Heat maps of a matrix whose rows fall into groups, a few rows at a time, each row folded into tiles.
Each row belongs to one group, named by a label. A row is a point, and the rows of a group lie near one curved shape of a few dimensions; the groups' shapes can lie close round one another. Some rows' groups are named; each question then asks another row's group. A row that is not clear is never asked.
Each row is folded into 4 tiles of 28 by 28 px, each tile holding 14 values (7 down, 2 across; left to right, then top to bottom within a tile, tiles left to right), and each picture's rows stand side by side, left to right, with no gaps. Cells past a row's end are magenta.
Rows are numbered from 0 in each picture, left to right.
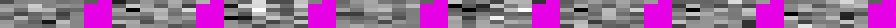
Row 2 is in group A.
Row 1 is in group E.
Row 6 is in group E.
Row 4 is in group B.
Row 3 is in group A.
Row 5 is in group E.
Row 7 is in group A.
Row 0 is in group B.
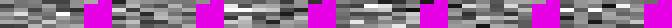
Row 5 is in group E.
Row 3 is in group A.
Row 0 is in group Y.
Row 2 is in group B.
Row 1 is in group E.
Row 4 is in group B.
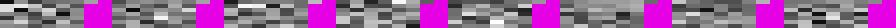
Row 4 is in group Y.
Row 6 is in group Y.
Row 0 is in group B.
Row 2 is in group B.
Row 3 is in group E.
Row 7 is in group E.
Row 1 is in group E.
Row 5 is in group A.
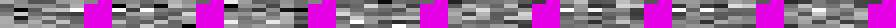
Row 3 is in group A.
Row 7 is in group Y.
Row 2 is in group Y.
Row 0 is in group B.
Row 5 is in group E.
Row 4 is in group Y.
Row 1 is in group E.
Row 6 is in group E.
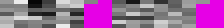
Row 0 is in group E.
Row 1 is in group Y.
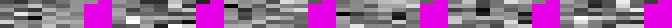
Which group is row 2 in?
B
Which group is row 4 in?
E
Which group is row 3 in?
A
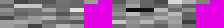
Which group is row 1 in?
E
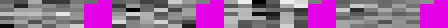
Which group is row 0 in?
Y
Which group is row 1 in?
E
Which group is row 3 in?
B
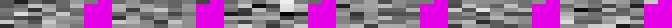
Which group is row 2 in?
A
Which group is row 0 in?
Y
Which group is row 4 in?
E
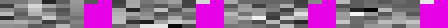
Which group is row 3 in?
Y
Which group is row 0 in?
A
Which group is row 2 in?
Y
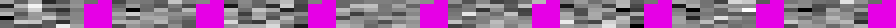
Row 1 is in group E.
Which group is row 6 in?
B
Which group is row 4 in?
Y
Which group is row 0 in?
A
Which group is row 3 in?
B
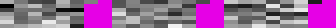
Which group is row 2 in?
B
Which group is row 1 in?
A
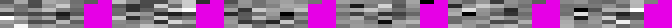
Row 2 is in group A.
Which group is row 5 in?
B
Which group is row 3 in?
B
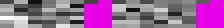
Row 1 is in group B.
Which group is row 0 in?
A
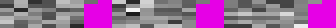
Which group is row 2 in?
Y
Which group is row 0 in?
E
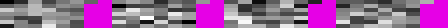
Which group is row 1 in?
Y
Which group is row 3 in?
Y
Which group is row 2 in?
A
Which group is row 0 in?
Y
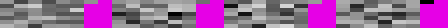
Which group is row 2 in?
B
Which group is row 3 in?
B
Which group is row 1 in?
A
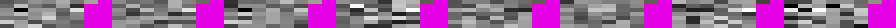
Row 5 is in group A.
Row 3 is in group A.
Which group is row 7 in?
E
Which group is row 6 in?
B
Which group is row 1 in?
A
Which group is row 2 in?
E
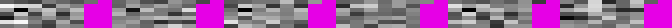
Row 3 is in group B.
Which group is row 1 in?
A
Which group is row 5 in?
A
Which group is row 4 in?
B
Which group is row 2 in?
E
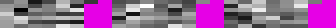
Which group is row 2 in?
A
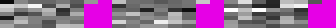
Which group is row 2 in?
E
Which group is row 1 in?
Y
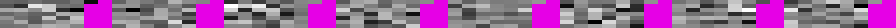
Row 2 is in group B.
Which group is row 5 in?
Y
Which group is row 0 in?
A
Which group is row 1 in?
E
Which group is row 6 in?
A
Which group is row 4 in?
B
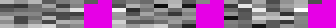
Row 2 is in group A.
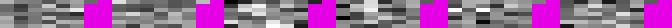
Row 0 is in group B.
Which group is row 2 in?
Y
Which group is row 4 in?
E
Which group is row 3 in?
A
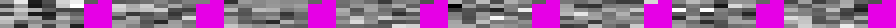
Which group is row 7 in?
A
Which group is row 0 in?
E
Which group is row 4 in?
B
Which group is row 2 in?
A
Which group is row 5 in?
Y
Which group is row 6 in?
E
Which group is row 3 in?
A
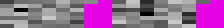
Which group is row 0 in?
E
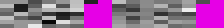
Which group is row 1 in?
B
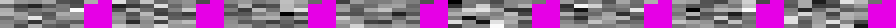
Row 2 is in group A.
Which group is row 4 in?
Y
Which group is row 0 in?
Y
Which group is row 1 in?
B
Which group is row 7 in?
E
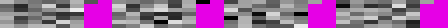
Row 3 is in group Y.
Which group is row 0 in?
B
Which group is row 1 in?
B
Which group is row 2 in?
E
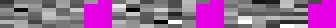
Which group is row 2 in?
A
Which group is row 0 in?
E
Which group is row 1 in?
B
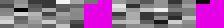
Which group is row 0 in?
E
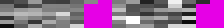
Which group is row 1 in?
A
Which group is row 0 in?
Y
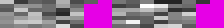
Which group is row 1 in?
A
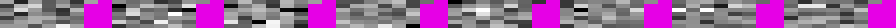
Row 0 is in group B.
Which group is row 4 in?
Y
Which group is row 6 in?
E
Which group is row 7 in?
B
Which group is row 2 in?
Y
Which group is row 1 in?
Y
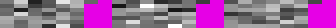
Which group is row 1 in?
A
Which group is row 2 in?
A
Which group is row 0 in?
E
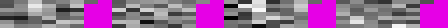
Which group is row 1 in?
E
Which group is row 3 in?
A
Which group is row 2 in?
A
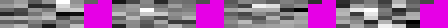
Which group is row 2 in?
A
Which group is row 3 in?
Y
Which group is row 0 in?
A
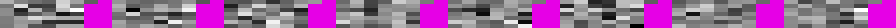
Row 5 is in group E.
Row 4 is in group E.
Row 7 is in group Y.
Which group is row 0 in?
A
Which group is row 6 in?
B
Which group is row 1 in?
B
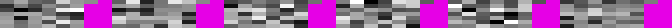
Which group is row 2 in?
Y
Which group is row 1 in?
E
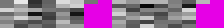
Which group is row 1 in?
Y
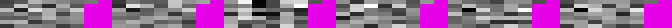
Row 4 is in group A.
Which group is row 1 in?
B
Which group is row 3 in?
B
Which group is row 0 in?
E
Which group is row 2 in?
E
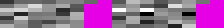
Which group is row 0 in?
B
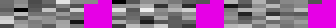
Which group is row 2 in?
B
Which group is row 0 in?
E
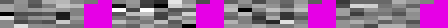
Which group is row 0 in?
A
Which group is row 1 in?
E
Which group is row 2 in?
B
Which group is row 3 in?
B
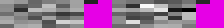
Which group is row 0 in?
B
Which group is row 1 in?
A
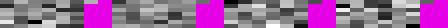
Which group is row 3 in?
E
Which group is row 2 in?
Y
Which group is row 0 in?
Y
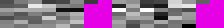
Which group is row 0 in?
A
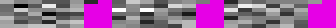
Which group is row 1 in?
E
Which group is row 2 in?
B
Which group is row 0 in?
B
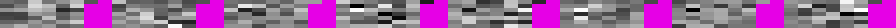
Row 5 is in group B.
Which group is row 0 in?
A
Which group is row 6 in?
E
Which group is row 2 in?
B
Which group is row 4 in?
A
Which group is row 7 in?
A
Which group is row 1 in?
Y
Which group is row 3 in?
B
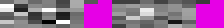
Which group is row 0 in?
B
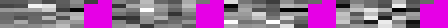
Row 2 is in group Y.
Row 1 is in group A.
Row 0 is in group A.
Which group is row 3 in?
Y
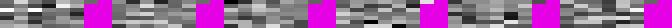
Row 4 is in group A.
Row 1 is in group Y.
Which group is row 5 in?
A
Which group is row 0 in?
E
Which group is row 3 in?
Y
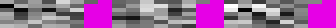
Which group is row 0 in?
B
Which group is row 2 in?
B
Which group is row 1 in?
A
